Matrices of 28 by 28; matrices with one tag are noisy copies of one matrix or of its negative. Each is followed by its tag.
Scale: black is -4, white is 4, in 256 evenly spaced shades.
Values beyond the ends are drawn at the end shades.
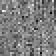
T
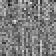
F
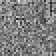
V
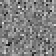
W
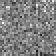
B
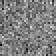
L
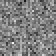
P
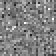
B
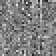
F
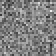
V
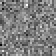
L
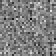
V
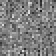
F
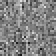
P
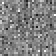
L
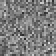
W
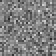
V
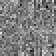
T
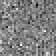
B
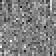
V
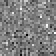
P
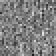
T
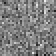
B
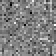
V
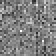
B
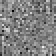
V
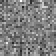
P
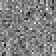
W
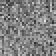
V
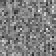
W
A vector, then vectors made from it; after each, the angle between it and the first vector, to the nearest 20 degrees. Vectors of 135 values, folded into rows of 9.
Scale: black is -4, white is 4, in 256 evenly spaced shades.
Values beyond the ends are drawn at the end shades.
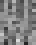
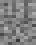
120 degrees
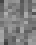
40 degrees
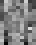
60 degrees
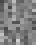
40 degrees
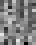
20 degrees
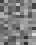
60 degrees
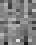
40 degrees
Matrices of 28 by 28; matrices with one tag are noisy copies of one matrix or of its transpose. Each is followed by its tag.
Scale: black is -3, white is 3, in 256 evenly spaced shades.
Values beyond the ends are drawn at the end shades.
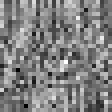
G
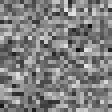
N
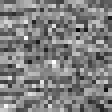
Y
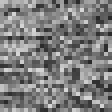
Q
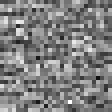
Y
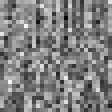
Q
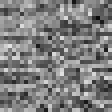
Q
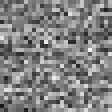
N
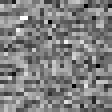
Y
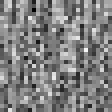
Y
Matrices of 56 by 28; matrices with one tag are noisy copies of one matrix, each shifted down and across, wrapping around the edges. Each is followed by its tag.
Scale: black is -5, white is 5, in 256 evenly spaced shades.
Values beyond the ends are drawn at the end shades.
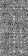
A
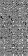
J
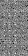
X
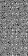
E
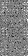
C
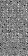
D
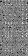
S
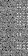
C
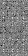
D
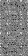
A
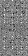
D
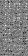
E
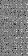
X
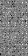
E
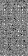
E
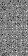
E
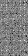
E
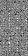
D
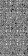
S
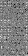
C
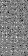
E
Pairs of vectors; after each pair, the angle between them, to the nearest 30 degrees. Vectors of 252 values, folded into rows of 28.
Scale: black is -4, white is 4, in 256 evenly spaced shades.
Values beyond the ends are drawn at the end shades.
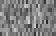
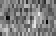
30 degrees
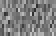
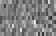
90 degrees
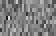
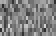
60 degrees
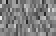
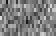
30 degrees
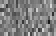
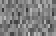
60 degrees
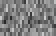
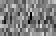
30 degrees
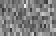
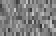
60 degrees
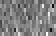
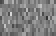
90 degrees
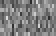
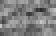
90 degrees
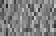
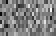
90 degrees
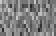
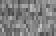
150 degrees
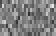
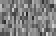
120 degrees
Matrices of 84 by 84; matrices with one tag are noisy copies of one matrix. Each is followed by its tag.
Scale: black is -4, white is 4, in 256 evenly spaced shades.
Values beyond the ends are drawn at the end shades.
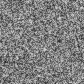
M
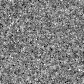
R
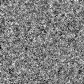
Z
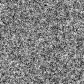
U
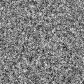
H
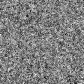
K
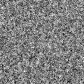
H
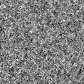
Z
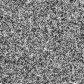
M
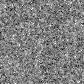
U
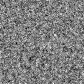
H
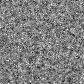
H
